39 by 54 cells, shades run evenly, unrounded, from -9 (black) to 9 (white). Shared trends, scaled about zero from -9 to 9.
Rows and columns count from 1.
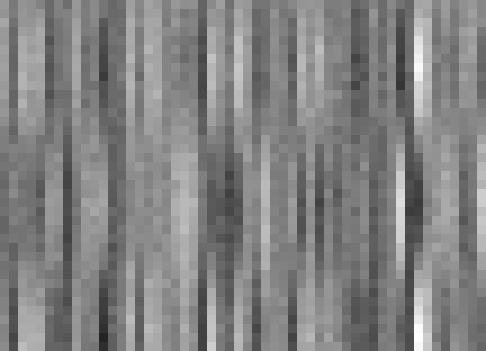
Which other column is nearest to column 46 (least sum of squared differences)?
8
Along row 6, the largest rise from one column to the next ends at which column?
47
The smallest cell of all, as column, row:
12, 38
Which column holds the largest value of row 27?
45
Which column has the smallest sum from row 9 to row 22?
46
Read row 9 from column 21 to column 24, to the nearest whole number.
-1 0 -4 4
